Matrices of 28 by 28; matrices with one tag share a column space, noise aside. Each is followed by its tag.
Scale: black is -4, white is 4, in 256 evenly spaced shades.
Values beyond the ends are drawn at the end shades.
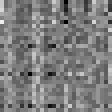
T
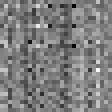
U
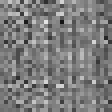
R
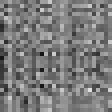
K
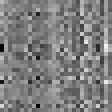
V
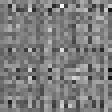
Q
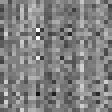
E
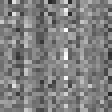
R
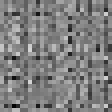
V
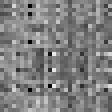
K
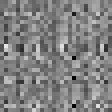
V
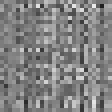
Q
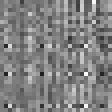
T
